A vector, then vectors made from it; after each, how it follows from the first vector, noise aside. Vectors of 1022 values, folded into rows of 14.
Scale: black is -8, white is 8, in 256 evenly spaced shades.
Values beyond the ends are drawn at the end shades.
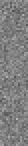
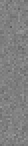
reversed, negated, shrunk.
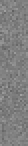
wrapped around, shrunk.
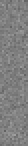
reversed, negated, shrunk.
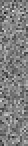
negated, scaled up.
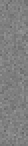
reversed, negated, shrunk.
